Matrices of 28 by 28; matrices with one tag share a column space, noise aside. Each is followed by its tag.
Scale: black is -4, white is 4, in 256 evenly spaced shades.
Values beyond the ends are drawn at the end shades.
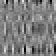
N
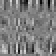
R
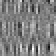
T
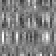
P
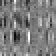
P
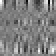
R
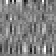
N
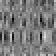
P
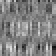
T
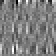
N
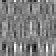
T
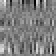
R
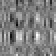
P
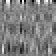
N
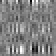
N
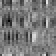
P
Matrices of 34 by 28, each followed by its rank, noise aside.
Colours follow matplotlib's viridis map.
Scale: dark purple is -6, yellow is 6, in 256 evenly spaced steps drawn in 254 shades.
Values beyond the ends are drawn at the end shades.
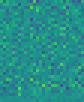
five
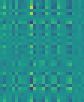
one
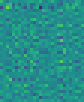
four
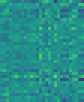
three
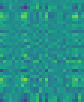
two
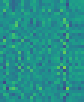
four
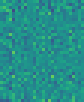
four
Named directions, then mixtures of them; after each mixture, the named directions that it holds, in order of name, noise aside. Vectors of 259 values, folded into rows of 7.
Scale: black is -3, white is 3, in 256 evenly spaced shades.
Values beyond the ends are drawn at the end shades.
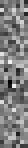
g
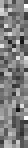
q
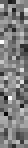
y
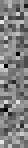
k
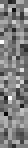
y.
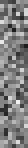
k, y.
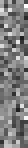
q.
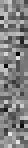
k, q.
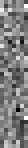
q.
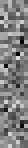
k, q.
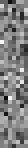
y.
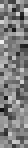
k, y.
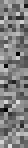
k.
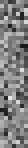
k, y.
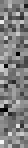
k.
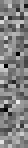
k.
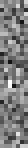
g.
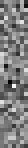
g, k.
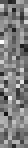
y.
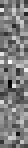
g.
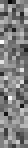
y.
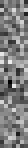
g.
